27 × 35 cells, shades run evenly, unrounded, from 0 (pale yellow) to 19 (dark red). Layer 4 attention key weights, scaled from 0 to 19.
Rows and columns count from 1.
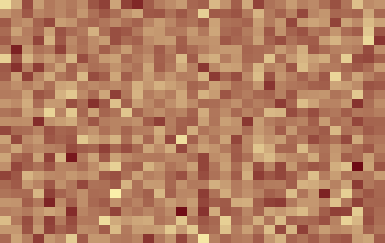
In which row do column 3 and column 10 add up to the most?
1
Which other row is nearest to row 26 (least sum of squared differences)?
15
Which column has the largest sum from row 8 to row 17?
34
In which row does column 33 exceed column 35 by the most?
12
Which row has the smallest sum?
7
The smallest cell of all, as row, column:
22, 11
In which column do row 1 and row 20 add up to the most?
24
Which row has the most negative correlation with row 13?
23
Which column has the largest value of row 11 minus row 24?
27
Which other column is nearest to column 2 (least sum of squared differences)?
16
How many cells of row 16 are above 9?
18
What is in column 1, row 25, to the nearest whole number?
4
